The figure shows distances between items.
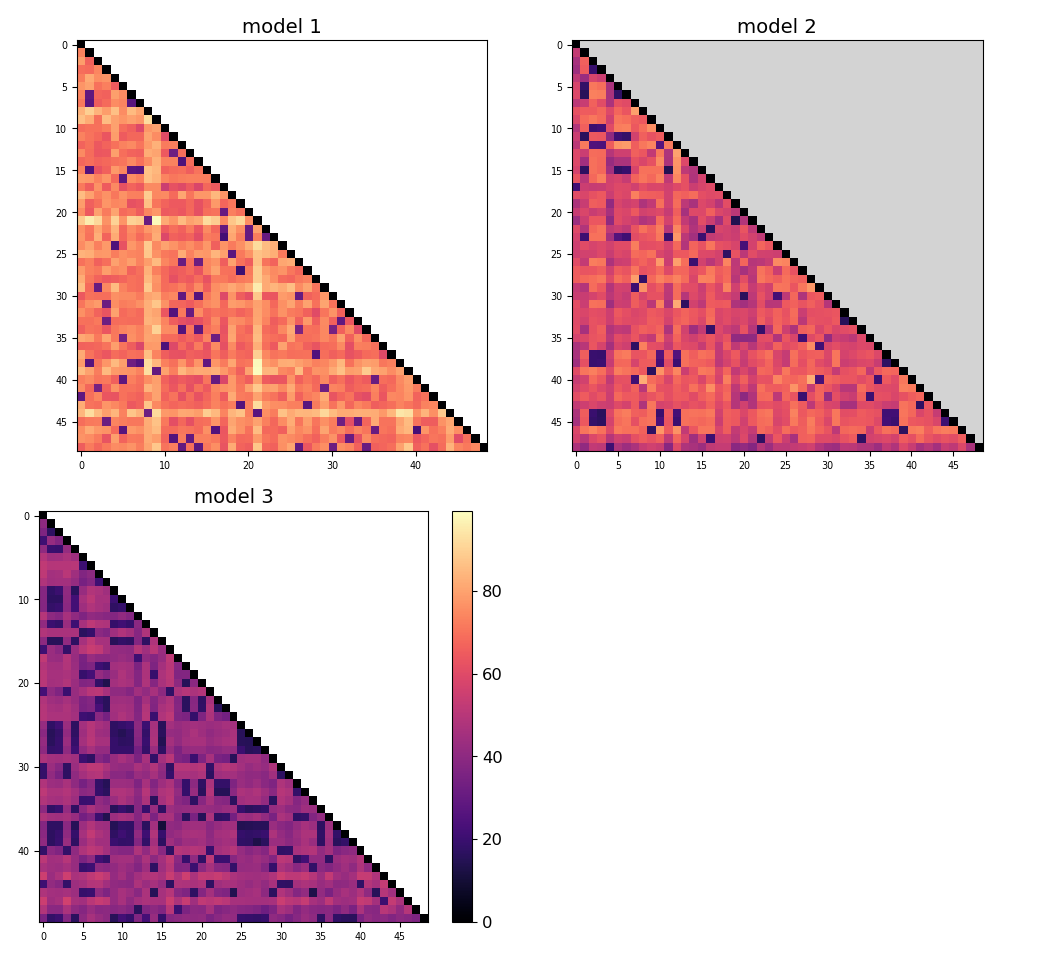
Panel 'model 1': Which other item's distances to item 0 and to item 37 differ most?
28
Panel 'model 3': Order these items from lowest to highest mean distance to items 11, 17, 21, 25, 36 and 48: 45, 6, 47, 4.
4, 47, 45, 6
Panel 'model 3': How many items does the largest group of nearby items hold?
17
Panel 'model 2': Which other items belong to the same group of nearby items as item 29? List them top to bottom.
7, 36, 40
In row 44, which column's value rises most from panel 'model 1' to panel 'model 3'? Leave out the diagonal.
8
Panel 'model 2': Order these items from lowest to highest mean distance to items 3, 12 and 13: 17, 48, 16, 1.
48, 17, 1, 16
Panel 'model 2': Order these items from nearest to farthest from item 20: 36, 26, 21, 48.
48, 21, 36, 26
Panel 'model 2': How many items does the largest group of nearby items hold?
8
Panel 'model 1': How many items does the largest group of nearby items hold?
6
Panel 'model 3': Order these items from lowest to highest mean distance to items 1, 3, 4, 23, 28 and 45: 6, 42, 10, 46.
10, 42, 6, 46
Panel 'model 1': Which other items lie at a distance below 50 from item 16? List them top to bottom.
5, 35, 40, 46
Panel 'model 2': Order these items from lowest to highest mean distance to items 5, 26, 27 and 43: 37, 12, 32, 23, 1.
1, 23, 32, 37, 12
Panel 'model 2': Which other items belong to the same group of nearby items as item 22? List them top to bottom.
16, 34, 47
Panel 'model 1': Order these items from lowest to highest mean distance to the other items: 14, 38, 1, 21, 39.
14, 1, 38, 39, 21
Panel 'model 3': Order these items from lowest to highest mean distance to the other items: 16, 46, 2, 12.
2, 12, 16, 46
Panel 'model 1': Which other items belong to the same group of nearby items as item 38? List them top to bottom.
1, 6, 7, 15
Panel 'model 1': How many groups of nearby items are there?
15
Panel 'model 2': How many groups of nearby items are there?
16
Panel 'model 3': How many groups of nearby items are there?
6
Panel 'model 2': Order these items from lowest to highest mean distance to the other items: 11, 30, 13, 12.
11, 30, 13, 12
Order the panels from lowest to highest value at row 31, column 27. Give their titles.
model 3, model 2, model 1
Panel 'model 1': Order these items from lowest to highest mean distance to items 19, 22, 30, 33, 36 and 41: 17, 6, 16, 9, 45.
17, 45, 6, 16, 9
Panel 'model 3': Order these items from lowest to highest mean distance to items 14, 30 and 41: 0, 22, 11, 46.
22, 0, 11, 46
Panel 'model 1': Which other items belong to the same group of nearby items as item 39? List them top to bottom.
9
